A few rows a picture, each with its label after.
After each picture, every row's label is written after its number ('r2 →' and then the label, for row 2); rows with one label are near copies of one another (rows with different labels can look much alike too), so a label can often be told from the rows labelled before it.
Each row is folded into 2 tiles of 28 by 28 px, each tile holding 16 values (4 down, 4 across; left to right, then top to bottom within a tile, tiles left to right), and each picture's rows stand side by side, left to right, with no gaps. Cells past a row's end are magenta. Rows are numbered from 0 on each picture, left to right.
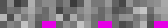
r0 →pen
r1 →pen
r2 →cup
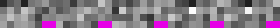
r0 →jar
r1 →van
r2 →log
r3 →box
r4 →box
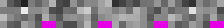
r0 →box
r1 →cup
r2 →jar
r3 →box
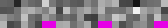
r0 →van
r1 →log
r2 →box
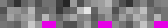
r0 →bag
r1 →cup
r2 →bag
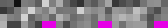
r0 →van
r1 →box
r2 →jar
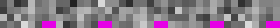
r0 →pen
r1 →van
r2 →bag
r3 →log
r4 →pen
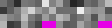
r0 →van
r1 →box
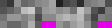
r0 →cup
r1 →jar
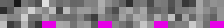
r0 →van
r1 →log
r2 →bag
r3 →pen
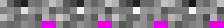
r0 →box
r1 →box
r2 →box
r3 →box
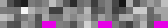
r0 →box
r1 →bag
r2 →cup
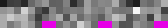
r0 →jar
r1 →pen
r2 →box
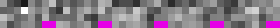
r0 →box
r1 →log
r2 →jar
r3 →jar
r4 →cup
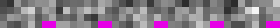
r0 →cup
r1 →log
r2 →bag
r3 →bag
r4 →cup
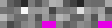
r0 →box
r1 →box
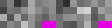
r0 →pen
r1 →cup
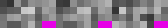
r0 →cup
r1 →cup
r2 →log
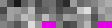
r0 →bag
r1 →cup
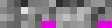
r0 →box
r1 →jar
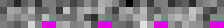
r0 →bag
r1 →log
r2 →bag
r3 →jar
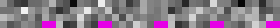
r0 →box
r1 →van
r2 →pen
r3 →van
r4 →bag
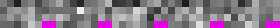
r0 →bag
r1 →box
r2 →jar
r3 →bag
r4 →pen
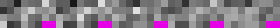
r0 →van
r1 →van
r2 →box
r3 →van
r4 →jar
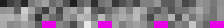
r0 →jar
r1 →bag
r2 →jar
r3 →pen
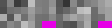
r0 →pen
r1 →cup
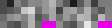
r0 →cup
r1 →bag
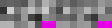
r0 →log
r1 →log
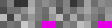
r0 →pen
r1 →pen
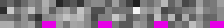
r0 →log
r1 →jar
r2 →box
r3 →pen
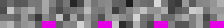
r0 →log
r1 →pen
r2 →van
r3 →cup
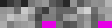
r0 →jar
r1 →cup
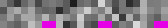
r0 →bag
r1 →van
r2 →pen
